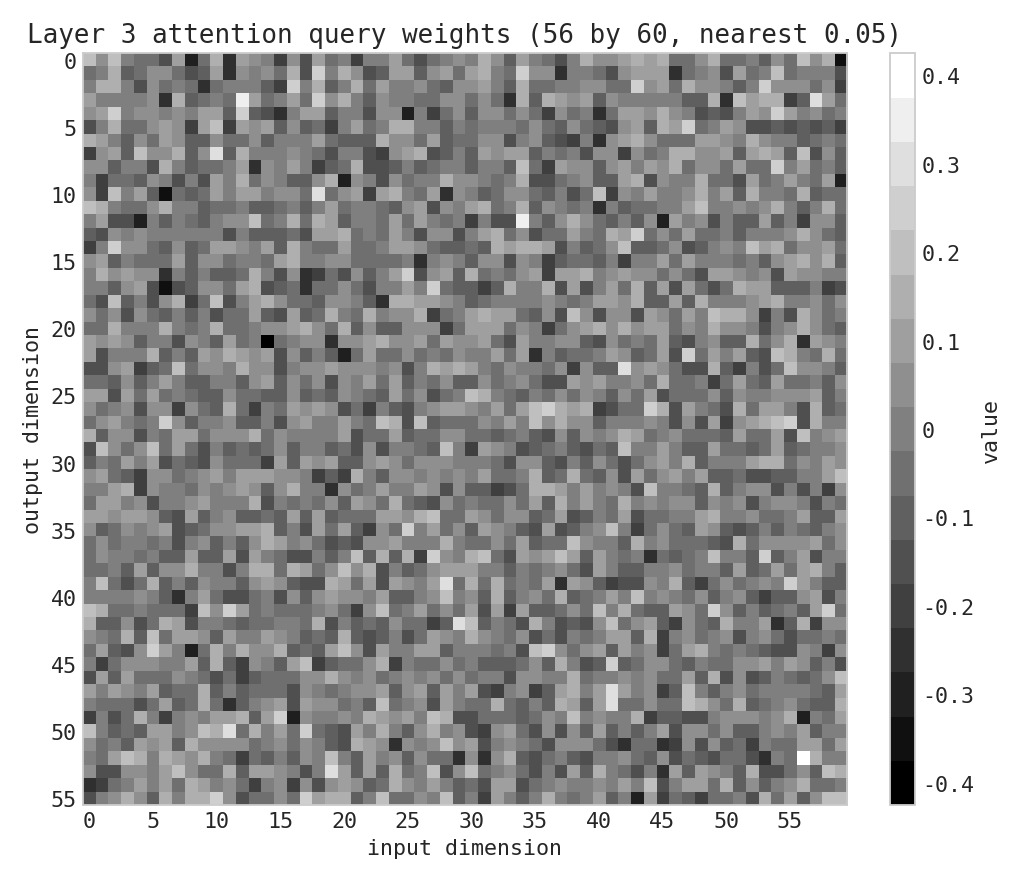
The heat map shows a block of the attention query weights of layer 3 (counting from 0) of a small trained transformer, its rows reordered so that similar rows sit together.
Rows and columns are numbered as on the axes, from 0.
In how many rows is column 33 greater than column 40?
20
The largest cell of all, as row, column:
52, 56
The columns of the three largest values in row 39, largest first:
28, 55, 1
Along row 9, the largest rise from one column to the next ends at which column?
21
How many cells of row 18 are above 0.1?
9
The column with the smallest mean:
8
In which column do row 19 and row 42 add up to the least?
27
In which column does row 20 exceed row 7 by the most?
42
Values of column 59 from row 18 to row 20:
0.05 0 -0.1
